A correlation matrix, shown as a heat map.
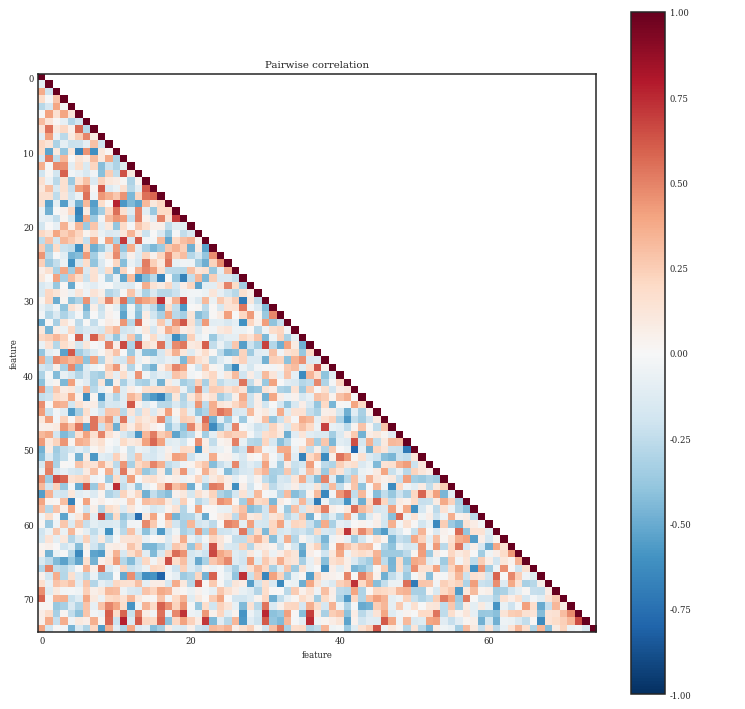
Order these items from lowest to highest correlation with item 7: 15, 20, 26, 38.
15, 26, 20, 38
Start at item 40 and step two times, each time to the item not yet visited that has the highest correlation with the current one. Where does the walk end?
56
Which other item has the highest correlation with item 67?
27
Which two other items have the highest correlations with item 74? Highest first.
45, 32
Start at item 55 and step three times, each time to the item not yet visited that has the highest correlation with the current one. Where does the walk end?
65
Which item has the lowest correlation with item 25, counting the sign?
4
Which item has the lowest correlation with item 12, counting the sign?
71
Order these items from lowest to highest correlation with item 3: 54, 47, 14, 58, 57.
58, 14, 57, 47, 54
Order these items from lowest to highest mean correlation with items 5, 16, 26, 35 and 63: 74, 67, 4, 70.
67, 4, 74, 70
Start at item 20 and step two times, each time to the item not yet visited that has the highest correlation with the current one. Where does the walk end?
38
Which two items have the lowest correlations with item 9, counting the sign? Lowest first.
61, 41
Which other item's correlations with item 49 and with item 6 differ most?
47
